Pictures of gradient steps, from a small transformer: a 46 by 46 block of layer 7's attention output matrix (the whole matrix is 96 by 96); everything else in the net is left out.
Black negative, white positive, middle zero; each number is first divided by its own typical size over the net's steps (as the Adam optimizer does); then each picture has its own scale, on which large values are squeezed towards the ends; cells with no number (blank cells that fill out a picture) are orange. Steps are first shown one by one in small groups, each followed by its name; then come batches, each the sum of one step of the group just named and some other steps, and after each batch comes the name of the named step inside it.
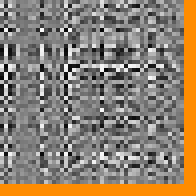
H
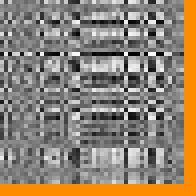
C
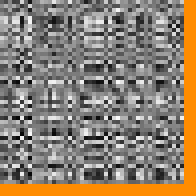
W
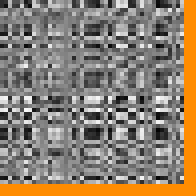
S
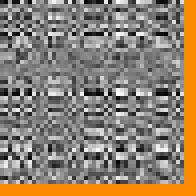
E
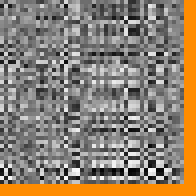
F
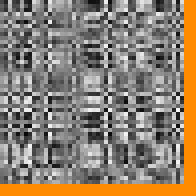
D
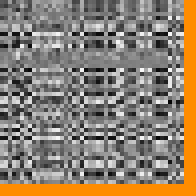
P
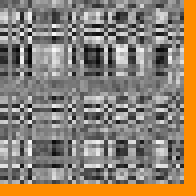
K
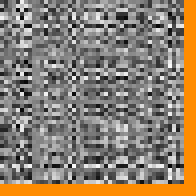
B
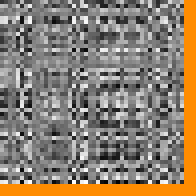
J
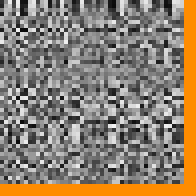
F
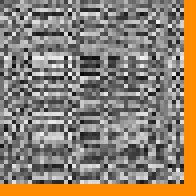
B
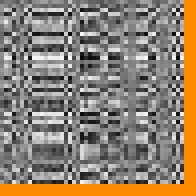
J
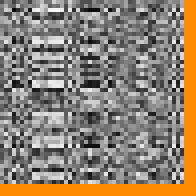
W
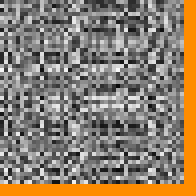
J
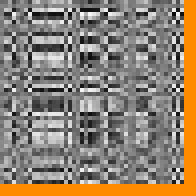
D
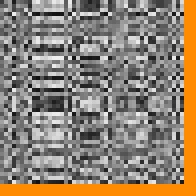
S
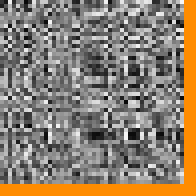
D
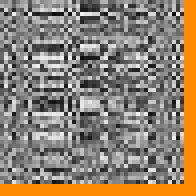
H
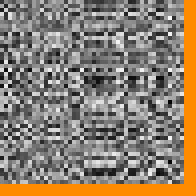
P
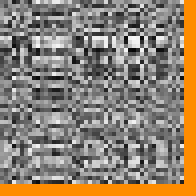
K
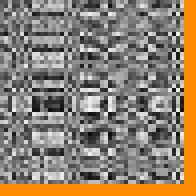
S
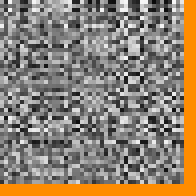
D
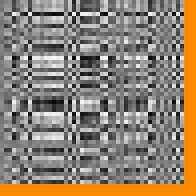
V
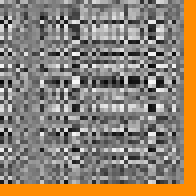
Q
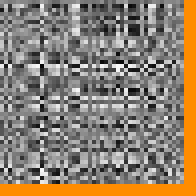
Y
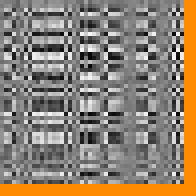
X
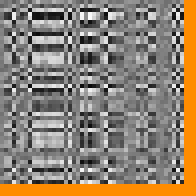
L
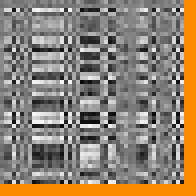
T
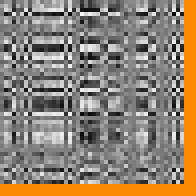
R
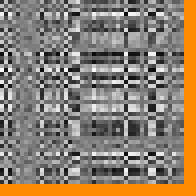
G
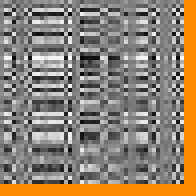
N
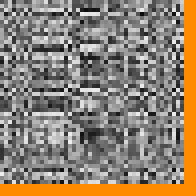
R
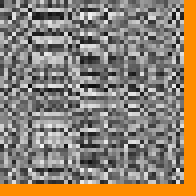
L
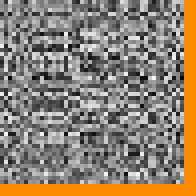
X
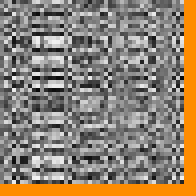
N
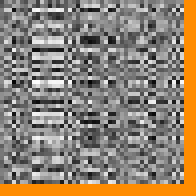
T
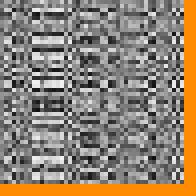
N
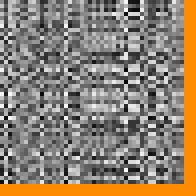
G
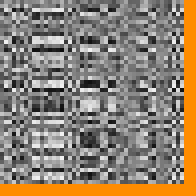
R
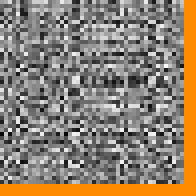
Q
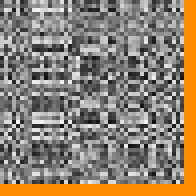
T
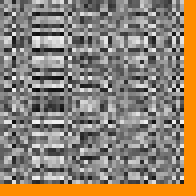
N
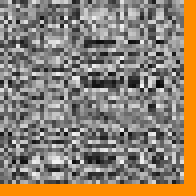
Q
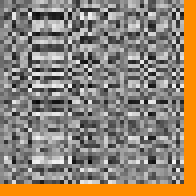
L
